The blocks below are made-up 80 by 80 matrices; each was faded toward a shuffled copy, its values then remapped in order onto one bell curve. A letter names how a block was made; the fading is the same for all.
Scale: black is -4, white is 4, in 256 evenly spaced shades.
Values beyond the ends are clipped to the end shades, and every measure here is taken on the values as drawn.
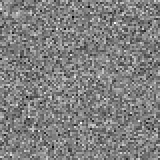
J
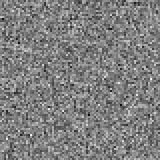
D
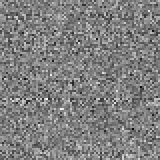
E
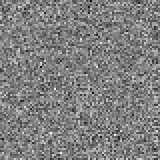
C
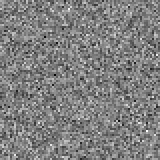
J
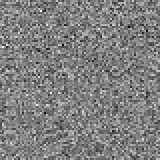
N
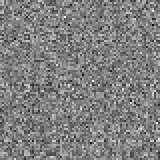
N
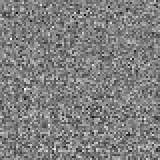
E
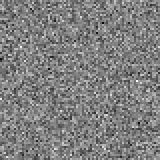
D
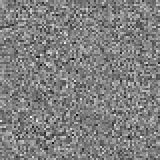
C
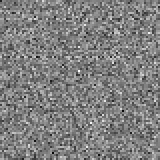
E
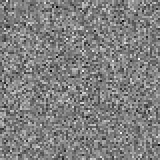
D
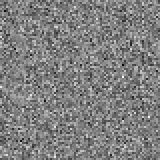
D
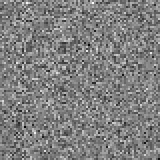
C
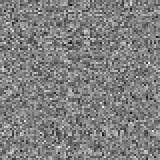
N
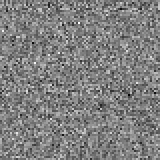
E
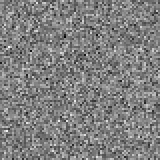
D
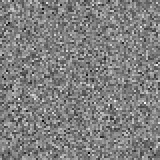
J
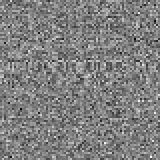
N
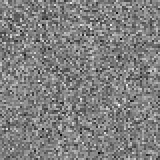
E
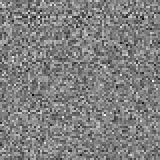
N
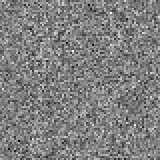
D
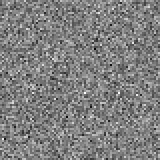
J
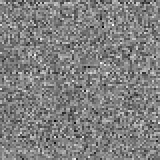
E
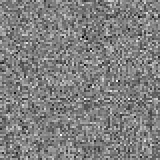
C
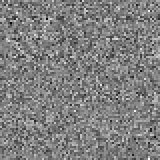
E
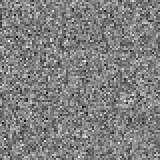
D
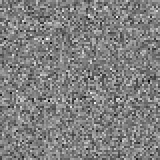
E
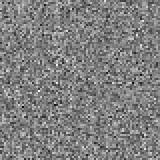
E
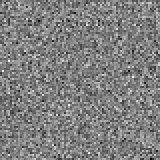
C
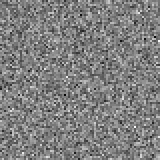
J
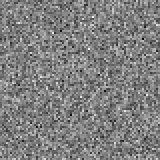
J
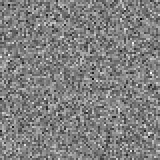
J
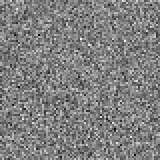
J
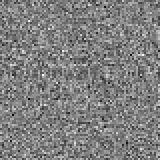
C
